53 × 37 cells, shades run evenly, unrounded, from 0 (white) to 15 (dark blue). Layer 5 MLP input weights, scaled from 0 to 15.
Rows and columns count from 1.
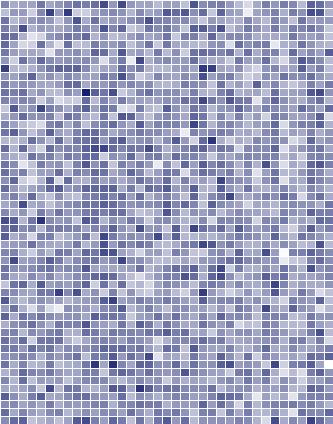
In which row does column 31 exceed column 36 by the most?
37
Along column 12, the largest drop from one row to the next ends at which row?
20
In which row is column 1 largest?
9
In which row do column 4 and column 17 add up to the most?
45
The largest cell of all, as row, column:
12, 10
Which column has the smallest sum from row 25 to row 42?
29
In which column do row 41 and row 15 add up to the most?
14
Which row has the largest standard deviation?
46
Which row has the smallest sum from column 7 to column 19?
13
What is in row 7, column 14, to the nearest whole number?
11
